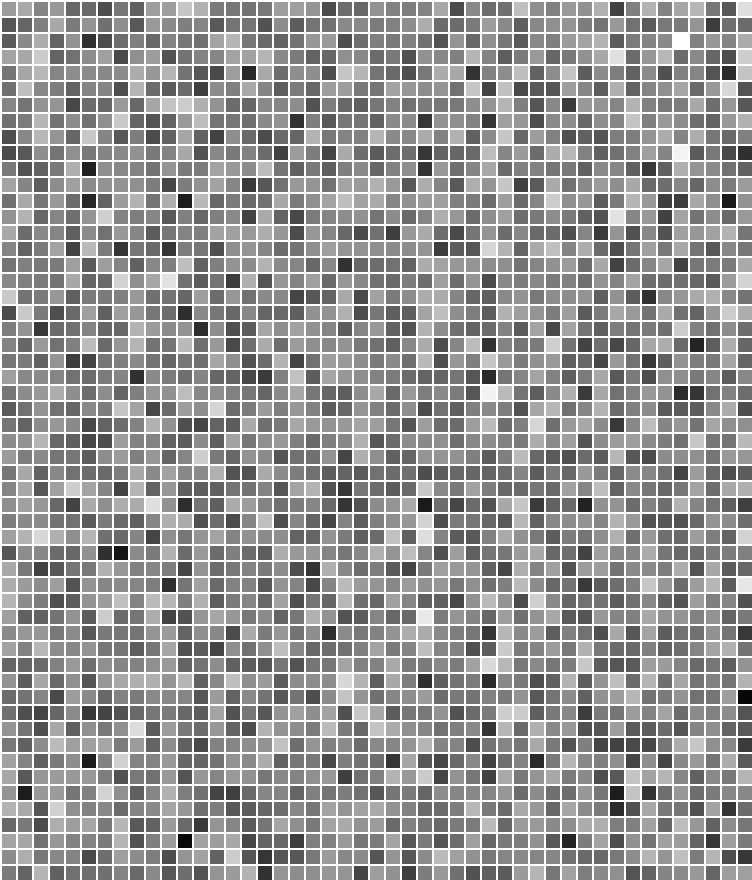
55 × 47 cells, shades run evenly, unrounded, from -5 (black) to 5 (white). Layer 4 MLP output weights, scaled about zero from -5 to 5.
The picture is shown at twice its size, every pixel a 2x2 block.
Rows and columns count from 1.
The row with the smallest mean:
30
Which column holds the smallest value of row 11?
6
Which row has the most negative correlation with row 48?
9
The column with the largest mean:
32
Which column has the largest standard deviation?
47
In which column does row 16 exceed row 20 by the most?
31
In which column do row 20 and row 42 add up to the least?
12
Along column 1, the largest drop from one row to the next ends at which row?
20
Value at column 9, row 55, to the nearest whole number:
-1
